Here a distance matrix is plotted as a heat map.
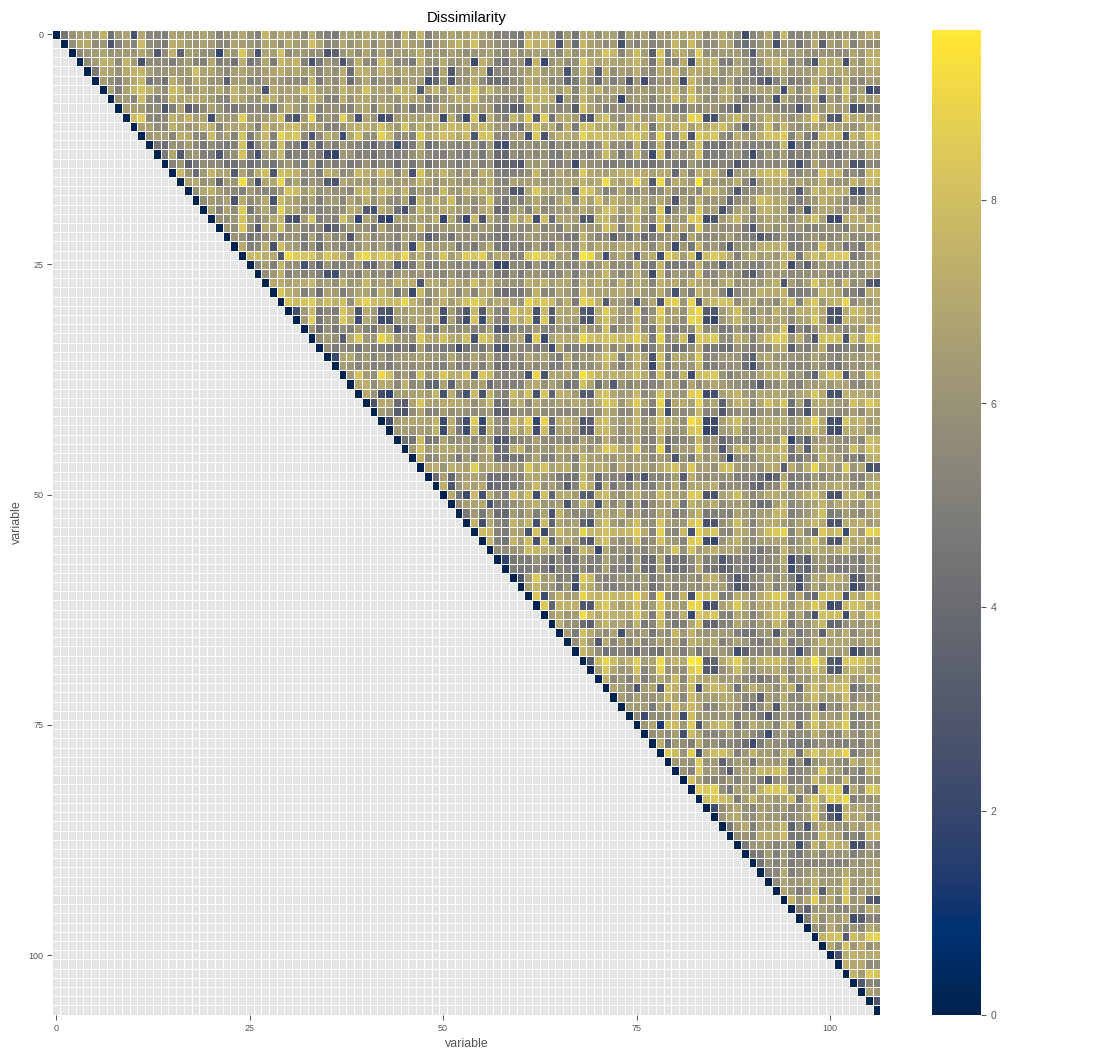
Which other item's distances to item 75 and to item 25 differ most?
78
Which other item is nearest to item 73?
7
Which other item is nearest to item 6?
105
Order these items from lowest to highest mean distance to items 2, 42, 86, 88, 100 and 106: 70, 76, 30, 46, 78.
30, 76, 46, 70, 78
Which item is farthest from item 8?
68
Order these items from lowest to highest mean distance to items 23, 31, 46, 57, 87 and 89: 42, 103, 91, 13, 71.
13, 103, 42, 91, 71
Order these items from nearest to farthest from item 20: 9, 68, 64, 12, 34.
9, 68, 64, 34, 12
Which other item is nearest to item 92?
76
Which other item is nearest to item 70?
56
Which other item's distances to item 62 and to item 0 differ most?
10
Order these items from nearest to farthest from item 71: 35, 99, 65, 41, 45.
65, 99, 41, 35, 45
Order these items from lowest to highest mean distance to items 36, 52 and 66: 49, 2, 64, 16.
64, 49, 16, 2
